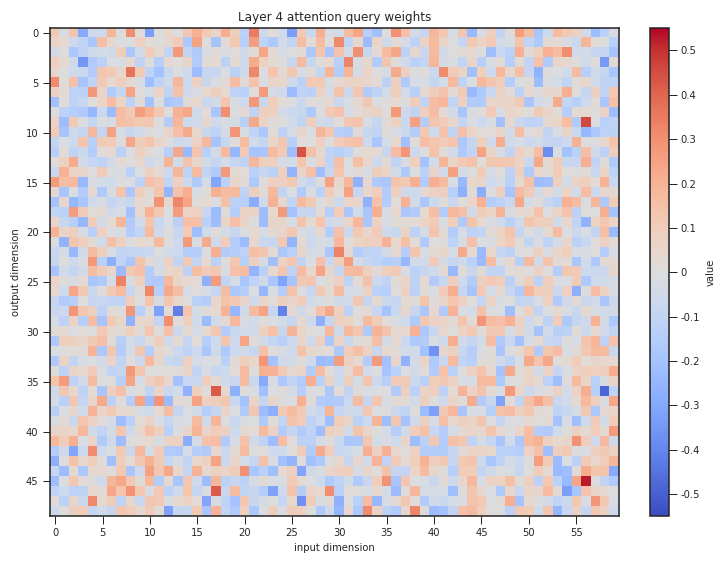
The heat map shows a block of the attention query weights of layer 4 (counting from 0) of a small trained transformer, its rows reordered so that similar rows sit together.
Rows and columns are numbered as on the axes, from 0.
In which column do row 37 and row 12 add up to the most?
26
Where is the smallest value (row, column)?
36, 58
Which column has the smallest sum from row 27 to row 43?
47
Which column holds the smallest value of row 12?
52
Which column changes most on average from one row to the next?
2
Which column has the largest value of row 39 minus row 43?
25
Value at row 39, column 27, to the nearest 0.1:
-0.1
